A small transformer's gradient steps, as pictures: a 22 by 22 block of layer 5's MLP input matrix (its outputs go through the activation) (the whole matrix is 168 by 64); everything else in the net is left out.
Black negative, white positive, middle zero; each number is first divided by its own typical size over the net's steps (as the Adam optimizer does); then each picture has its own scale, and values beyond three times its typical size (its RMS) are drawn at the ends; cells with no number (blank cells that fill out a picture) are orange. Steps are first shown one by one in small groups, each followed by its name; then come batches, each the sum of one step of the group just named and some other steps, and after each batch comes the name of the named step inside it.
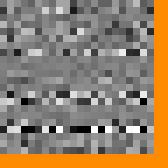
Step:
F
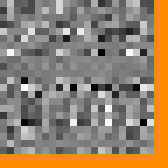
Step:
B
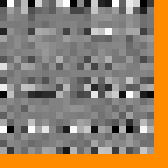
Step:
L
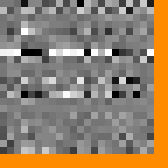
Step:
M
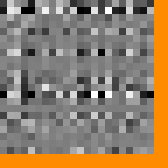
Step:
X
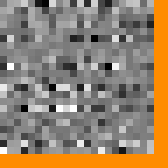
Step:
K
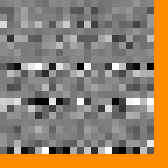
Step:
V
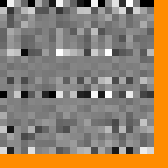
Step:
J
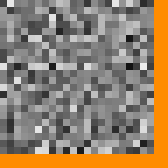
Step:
L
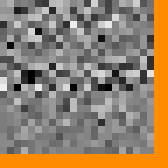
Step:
B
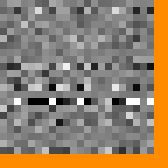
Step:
V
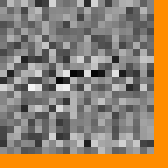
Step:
K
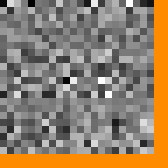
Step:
J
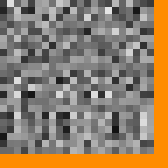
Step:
X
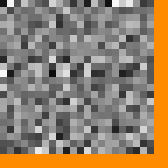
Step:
L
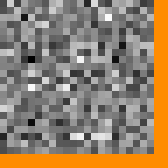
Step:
B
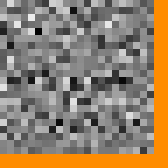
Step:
F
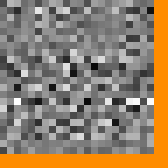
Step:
F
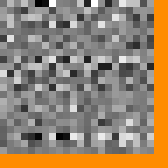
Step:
K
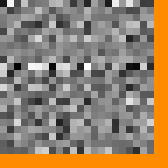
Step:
L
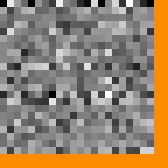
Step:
J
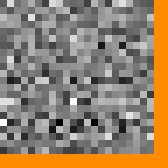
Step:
F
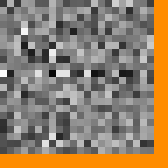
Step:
M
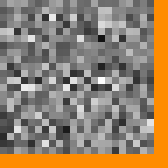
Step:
B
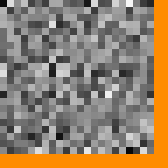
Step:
J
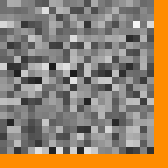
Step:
F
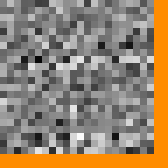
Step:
B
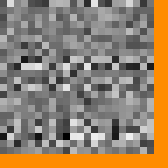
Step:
L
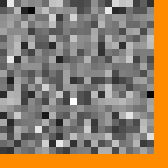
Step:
X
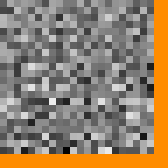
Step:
V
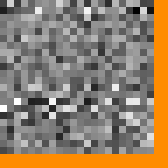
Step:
B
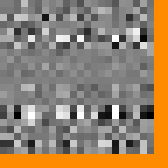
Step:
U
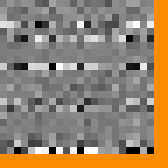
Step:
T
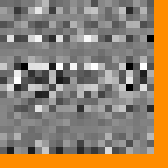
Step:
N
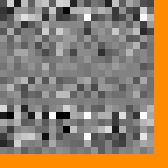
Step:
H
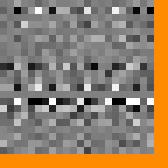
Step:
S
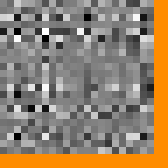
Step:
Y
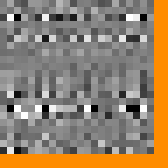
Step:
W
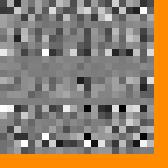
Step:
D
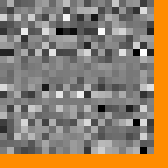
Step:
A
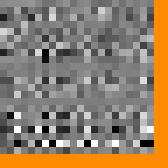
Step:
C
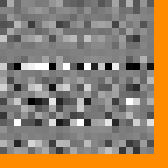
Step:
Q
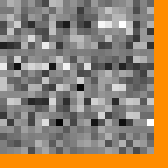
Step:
Q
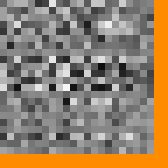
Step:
Y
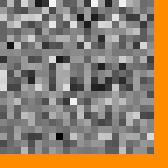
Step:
U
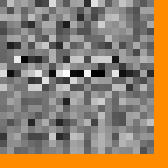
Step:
A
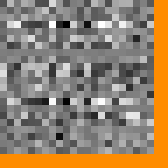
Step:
Q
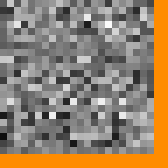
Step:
H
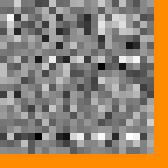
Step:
Y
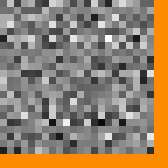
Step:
W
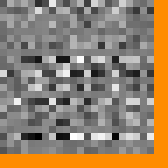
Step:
S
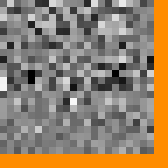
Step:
A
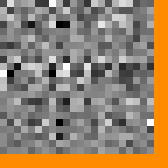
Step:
Q
